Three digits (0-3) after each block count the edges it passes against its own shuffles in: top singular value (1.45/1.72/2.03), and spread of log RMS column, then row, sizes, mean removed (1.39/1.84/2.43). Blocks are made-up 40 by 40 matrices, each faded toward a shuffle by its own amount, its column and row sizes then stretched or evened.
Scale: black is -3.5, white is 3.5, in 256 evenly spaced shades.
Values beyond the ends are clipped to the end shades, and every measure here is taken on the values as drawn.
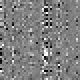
3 3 0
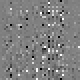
1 3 1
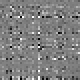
3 2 3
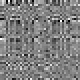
3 0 3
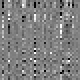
3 3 2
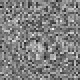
2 0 0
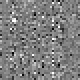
0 3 0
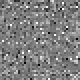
1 0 1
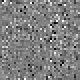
1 1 0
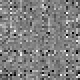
2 3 2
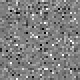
0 1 1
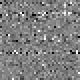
0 0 2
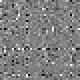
1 2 2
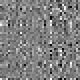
3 3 2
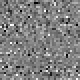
0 0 2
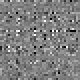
1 1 3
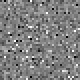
0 0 1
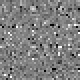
0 1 1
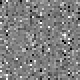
0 2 0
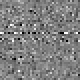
1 0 2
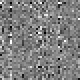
2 3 1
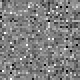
1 1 0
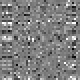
3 2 1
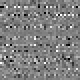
2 1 3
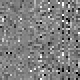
1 3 0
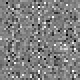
2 2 0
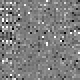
2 2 1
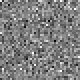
0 0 1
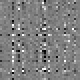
3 3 2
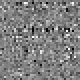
1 1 2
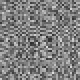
3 0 1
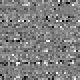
1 0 3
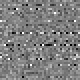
0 0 3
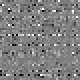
1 1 3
